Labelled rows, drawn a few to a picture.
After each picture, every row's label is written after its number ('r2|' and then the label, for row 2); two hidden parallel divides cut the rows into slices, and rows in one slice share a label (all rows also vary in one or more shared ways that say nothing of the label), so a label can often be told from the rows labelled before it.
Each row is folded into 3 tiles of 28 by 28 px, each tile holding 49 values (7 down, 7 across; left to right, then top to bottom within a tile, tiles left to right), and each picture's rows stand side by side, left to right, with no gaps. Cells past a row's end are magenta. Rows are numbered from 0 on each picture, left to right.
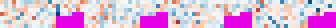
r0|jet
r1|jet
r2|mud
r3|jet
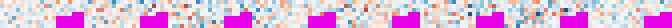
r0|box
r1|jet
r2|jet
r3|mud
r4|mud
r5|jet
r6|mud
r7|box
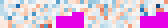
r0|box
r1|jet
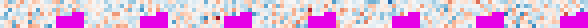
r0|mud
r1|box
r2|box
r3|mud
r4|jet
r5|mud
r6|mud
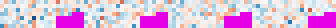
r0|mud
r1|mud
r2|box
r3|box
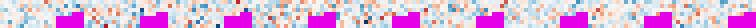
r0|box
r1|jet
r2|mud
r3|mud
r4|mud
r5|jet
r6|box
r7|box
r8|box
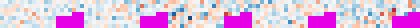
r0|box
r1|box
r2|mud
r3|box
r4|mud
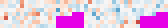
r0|box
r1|box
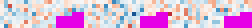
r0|box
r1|jet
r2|jet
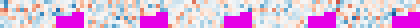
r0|jet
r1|mud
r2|box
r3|box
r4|jet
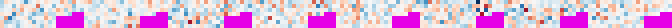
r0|box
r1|box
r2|mud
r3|mud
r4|box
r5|jet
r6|mud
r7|box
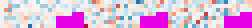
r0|box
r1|jet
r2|jet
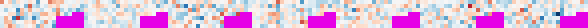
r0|mud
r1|box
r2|mud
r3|box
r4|box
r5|mud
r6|jet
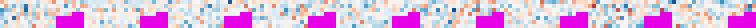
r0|mud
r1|box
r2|box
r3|box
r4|box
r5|mud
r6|box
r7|mud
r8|box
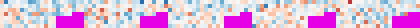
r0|jet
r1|jet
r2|box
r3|box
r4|box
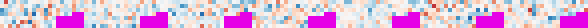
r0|mud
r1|box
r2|mud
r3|mud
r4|box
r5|jet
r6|jet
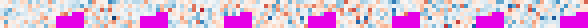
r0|box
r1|jet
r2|jet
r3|jet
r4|jet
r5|mud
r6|jet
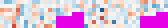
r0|jet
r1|mud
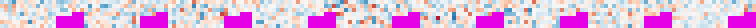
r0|box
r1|box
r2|mud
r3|box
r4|jet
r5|mud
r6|mud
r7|box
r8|box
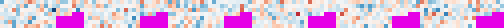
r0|mud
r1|box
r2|mud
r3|box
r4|box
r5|mud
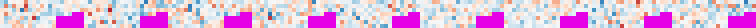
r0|jet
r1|jet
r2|jet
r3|mud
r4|mud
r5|box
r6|box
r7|mud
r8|box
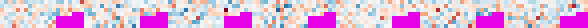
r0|jet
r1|mud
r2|mud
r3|mud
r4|box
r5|jet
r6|jet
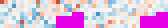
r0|mud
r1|box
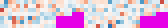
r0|jet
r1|jet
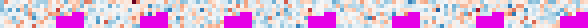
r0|mud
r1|mud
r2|jet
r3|mud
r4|box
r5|mud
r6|jet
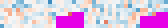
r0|box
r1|mud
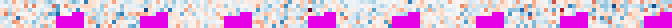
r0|jet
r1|mud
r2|box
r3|mud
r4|box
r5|box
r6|mud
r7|mud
